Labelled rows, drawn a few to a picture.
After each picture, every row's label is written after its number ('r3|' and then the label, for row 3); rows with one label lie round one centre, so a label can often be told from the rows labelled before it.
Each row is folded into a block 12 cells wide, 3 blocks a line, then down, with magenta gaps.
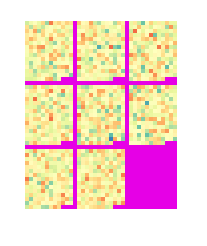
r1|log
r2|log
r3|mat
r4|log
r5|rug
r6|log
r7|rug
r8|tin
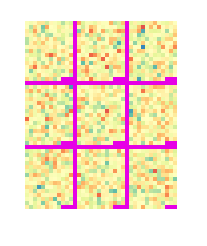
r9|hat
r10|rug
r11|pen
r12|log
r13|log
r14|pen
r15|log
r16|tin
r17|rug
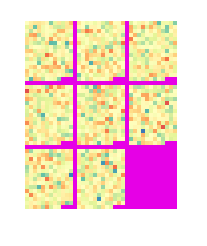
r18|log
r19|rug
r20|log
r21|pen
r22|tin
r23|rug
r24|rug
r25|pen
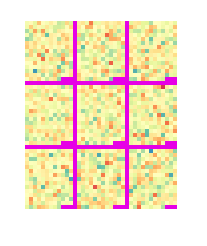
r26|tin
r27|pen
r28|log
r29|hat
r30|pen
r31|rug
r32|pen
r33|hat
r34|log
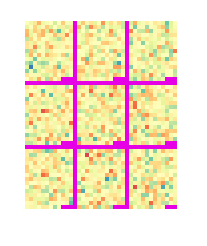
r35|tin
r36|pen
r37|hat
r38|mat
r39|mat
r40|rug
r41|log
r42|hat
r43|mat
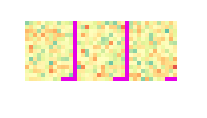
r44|log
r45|hat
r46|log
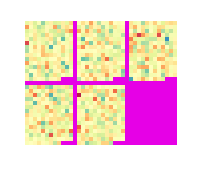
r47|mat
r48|log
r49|log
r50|log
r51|pen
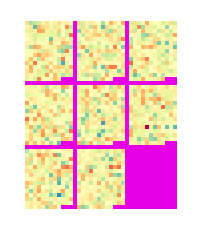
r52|rug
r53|rug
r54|hat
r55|log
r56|hat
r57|pen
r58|pen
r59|pen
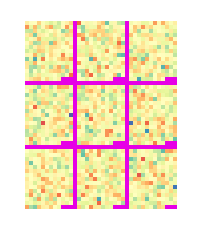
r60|tin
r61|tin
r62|pen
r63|rug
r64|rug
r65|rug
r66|rug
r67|hat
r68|rug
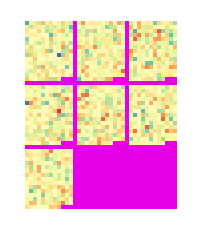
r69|hat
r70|hat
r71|log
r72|hat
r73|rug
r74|rug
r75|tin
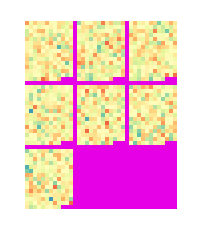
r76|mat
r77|pen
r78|tin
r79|rug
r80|hat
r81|tin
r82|hat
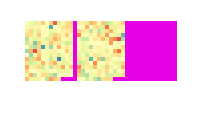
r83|pen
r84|pen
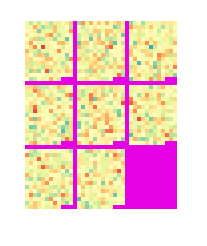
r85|mat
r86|hat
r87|rug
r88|mat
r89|rug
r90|log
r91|rug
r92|mat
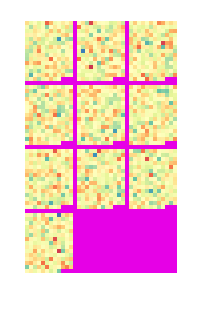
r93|tin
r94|tin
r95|mat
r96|rug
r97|mat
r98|tin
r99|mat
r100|mat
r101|tin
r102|hat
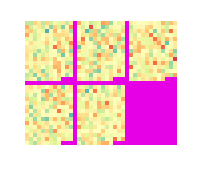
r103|pen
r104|pen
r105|mat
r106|pen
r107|rug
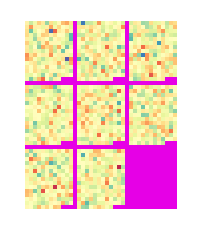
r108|log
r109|rug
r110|hat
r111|tin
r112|mat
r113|log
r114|rug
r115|pen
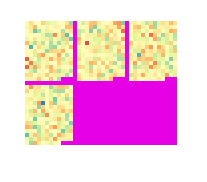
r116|log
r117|mat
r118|mat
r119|mat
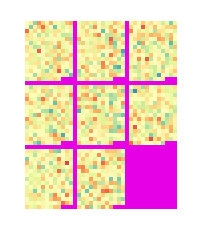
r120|pen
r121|mat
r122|pen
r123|pen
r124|mat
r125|hat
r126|tin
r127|mat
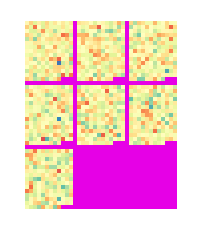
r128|tin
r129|rug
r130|pen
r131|pen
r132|log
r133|hat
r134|mat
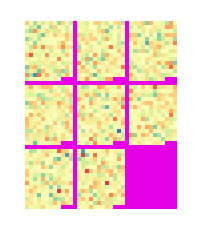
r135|hat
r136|rug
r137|tin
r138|hat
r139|tin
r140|pen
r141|rug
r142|rug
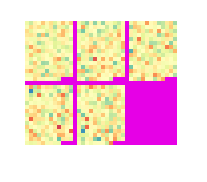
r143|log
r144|tin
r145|hat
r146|hat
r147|tin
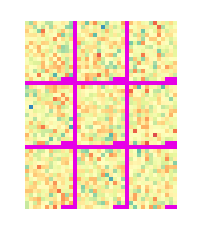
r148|log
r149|hat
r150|pen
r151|pen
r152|mat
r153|hat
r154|rug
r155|rug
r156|rug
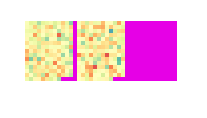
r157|log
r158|log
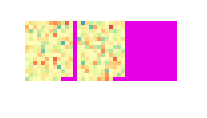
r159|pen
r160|rug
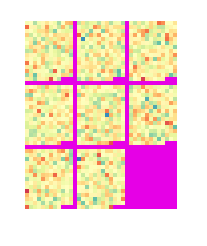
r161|pen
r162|pen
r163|rug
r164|tin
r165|tin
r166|hat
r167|mat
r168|mat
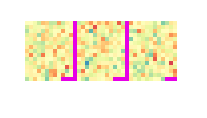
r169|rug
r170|mat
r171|tin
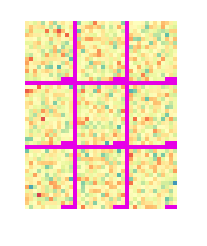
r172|pen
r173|rug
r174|mat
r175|mat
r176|log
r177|hat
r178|log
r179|rug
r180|pen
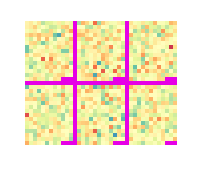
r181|tin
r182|log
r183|tin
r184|log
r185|pen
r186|mat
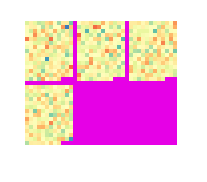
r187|mat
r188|pen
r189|pen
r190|pen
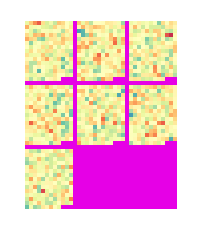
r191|mat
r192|rug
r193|tin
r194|mat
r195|tin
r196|tin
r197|rug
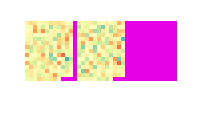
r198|mat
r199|tin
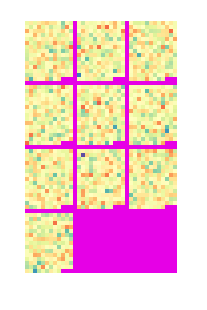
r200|hat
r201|mat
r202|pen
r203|mat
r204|mat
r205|mat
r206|pen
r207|hat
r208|tin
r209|hat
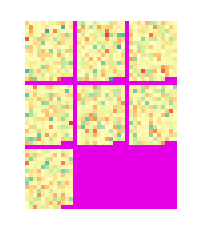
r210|mat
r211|log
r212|log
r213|mat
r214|log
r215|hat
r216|tin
